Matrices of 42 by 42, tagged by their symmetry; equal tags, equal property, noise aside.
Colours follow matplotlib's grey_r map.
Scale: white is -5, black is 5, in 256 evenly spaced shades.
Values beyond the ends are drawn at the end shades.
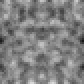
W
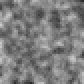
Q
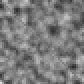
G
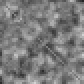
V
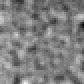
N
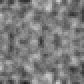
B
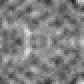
B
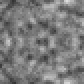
B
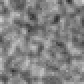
Q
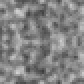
B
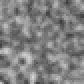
G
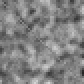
Q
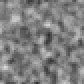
Q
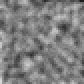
N
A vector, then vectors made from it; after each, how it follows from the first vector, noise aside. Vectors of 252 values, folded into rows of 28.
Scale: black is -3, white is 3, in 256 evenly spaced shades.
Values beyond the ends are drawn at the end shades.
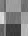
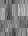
wrapped around, negated, shrunk.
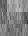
reversed, negated, shrunk.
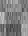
shrunk.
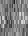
wrapped around, negated, partly zeroed.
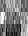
copied.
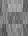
wrapped around, negated, shrunk.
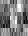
wrapped around.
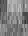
reversed, negated, shrunk.
